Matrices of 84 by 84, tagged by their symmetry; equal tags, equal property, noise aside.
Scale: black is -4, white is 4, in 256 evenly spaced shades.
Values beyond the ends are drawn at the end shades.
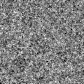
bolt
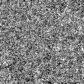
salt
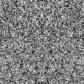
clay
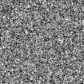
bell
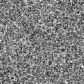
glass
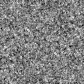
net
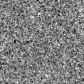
bell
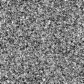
salt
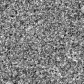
glass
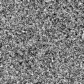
bolt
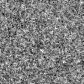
bolt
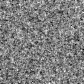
salt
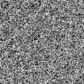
glass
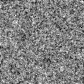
bolt
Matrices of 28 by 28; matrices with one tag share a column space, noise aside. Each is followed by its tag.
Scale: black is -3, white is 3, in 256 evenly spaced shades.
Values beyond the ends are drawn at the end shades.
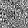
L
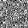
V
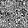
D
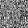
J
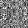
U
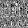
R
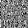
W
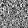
R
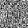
J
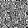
J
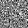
D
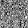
W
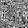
J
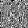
J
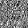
R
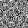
V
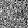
U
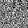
L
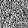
V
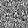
D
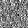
V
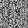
U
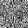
J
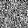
V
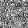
V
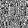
R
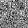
L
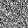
L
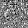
L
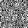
V
